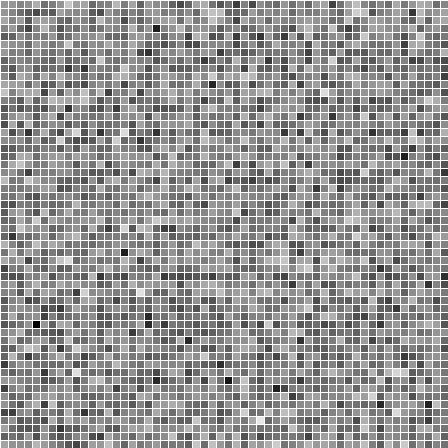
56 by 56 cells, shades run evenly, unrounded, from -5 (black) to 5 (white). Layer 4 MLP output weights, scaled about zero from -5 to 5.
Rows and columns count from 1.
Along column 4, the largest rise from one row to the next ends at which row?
23
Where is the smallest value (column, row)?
5, 41
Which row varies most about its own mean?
17
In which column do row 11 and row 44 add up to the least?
27
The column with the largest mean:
46
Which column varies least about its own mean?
12
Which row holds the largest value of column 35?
56
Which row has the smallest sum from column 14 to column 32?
35
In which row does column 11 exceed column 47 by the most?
13
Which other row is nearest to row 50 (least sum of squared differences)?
31
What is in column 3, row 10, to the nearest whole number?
2
